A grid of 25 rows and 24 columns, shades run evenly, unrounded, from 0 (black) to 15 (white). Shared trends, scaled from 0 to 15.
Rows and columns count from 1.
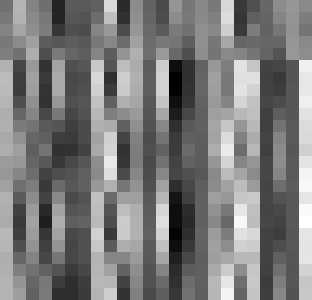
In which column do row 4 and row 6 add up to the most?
24
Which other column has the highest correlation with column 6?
7
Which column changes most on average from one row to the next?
9
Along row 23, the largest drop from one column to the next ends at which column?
21
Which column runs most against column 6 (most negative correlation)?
17
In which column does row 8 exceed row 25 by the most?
10
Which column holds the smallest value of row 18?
14
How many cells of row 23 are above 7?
11
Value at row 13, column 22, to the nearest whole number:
8
